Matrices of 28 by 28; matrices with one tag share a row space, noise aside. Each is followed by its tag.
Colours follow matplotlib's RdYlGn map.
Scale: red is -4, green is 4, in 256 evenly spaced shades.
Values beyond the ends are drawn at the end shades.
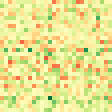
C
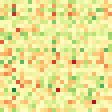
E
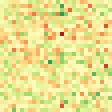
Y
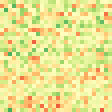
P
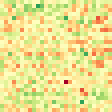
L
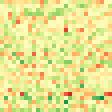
L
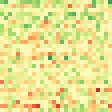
Y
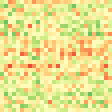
P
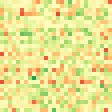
Y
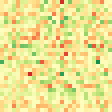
Y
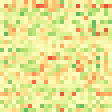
Y
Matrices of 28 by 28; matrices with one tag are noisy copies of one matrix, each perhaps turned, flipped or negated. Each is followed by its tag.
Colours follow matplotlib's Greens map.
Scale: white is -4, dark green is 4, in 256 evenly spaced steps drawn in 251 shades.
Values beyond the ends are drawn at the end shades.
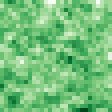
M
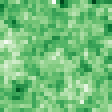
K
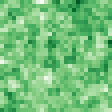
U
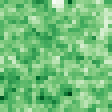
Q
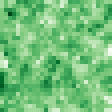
M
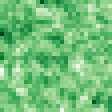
U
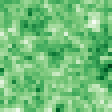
K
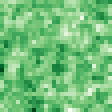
U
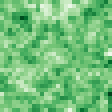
K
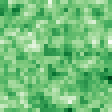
U
